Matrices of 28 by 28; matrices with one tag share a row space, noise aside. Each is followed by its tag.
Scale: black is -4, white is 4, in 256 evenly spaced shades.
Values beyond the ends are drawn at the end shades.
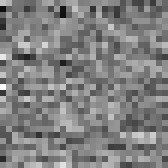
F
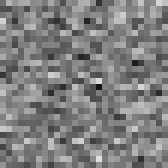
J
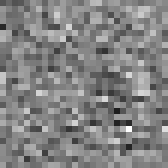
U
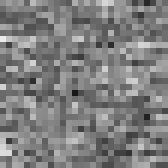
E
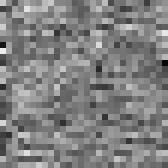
F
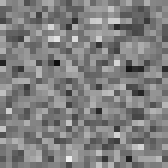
U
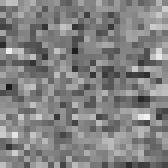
E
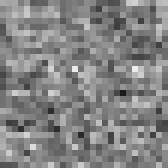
J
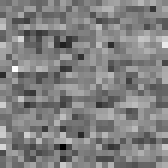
F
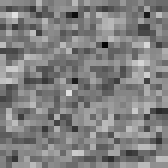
E
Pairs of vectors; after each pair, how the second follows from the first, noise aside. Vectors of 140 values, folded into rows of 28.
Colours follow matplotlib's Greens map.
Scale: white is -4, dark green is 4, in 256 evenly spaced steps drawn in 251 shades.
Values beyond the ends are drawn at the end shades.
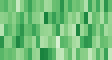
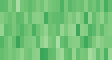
shrunk.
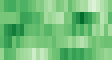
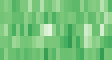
wrapped around, negated, partly zeroed.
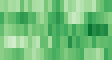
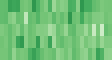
negated, partly zeroed.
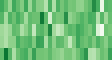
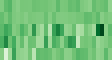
negated, partly zeroed.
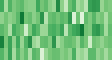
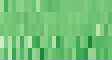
negated, partly zeroed.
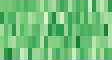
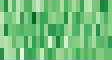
reversed.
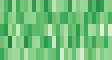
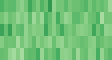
reversed, negated, shrunk.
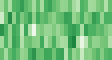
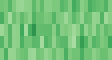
negated, shrunk.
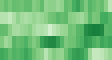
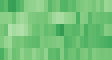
reversed, negated, shrunk.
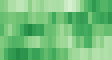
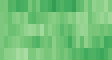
negated, shrunk.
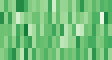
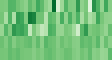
wrapped around, negated, partly zeroed.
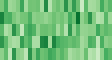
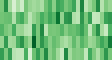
reversed.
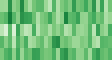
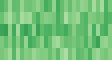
negated, shrunk.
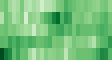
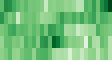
reversed.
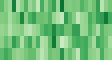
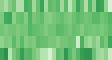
wrapped around, negated, partly zeroed.
